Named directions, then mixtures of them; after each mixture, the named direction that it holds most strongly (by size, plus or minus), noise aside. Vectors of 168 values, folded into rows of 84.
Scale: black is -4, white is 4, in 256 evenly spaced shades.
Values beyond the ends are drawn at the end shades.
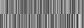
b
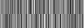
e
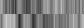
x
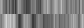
x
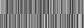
b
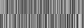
b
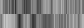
x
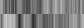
x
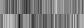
x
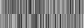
e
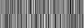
e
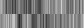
x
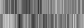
x
